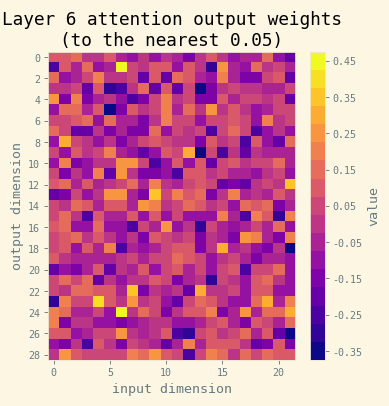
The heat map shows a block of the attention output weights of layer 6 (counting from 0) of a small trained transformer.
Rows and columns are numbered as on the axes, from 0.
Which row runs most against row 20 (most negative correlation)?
17
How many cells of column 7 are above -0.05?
17
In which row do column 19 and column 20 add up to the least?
8
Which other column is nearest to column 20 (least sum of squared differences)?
16
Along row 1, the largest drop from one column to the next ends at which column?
7
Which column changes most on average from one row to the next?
21
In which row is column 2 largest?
4
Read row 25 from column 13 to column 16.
-0.05 0.05 0.1 -0.05
